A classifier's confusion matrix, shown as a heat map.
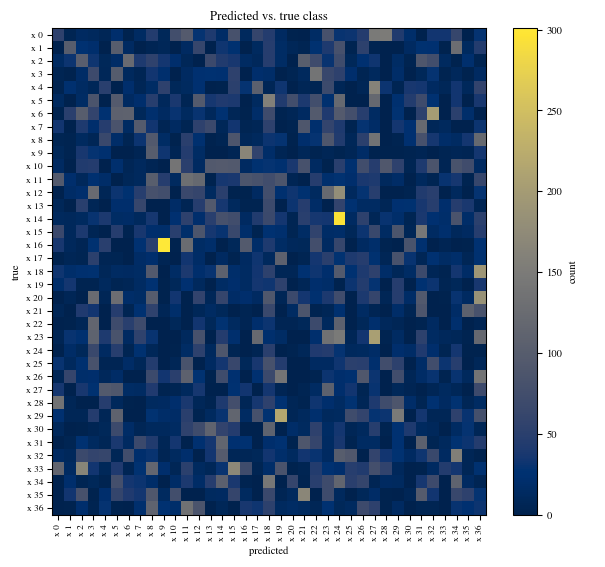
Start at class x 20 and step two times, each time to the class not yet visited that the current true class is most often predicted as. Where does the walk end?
x 11
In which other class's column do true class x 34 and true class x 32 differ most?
x 18
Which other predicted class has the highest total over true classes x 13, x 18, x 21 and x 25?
x 36
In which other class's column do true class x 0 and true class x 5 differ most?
x 28
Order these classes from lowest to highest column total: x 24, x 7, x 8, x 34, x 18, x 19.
x 7, x 19, x 34, x 8, x 18, x 24
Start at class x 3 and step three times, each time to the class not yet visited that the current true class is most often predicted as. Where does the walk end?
x 14
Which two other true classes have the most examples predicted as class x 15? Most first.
x 33, x 29
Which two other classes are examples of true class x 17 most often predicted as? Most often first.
x 19, x 29
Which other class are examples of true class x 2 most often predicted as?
x 6
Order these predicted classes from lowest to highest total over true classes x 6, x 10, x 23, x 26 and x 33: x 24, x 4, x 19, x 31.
x 4, x 31, x 19, x 24
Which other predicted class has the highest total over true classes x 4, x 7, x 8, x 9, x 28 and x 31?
x 27
